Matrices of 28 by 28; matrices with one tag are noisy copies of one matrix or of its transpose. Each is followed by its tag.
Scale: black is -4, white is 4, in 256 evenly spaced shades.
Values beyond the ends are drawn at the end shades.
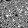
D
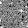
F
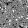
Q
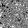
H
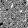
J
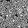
D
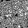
D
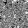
H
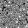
Q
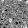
F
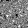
D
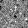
D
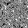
Q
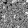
H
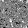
F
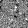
D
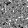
Q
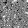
H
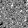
J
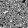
J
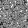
J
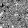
H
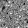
Q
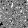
J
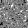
J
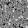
Q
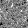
J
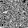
J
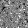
Q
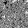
H
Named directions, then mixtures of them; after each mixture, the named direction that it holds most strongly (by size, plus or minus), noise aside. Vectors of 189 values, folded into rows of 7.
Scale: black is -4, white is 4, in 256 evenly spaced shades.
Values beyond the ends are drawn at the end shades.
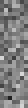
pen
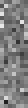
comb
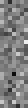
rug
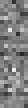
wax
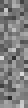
pen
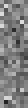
comb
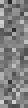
rug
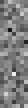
rug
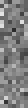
comb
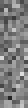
pen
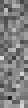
pen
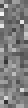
comb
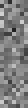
rug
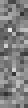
wax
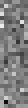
comb
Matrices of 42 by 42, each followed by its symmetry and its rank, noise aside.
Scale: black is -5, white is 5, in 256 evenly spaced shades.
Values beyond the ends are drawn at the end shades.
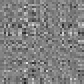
antisymmetric, rank four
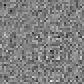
symmetric, rank five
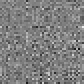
antisymmetric, rank four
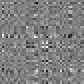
no symmetry, rank three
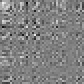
symmetric, rank four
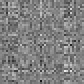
no symmetry, rank three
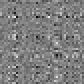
no symmetry, rank three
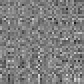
no symmetry, rank five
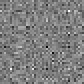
symmetric, rank four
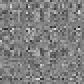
no symmetry, rank five
